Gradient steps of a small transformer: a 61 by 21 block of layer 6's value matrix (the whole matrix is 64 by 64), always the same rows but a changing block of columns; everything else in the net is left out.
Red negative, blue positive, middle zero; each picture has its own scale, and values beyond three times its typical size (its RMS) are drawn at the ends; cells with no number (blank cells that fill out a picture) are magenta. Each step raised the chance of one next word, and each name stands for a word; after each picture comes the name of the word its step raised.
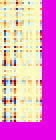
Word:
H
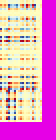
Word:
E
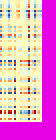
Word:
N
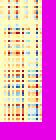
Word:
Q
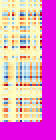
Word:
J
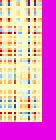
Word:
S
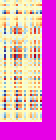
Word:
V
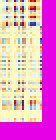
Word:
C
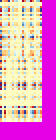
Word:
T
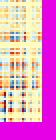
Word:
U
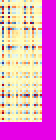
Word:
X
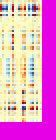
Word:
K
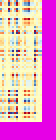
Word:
S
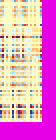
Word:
T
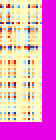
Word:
X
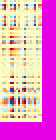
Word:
E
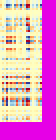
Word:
E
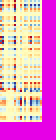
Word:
E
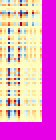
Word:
V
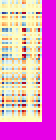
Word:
V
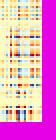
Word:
T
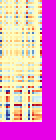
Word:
Q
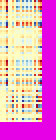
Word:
C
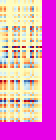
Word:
H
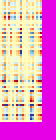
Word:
Q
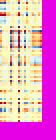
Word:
J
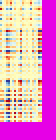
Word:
H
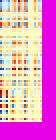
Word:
C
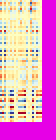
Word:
S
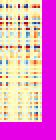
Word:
X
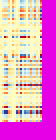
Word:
T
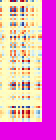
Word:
T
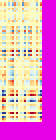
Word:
S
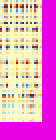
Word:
X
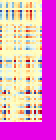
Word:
N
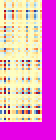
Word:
N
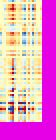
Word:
U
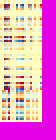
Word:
E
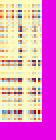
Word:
N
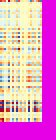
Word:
U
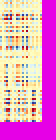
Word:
J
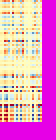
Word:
Q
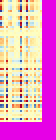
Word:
C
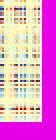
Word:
K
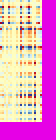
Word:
X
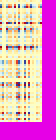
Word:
X
